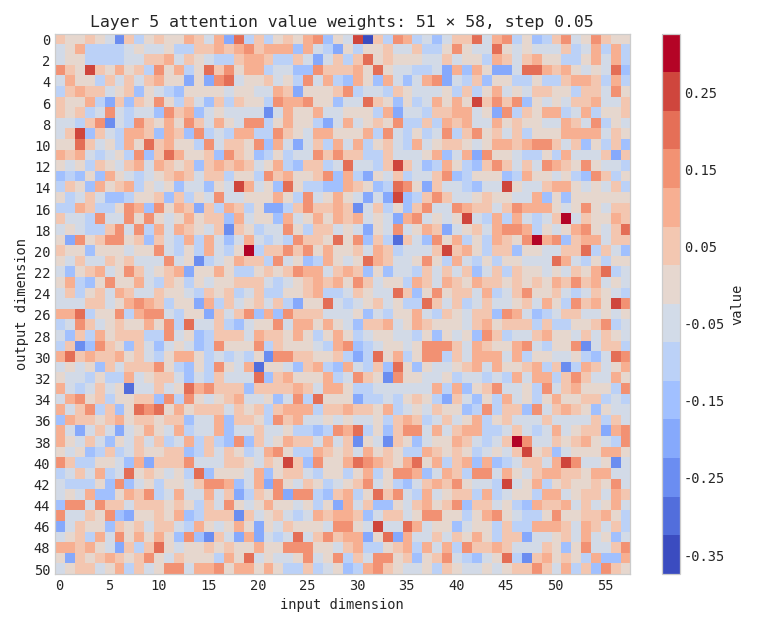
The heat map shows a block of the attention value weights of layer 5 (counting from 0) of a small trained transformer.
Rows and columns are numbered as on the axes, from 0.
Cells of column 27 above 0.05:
11
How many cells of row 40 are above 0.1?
9
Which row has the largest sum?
48
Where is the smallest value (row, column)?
0, 31
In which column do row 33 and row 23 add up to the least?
7
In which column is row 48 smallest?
6
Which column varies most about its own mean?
34
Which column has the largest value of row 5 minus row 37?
2
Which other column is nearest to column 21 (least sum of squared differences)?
55
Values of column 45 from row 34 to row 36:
0.1 0.05 0.05
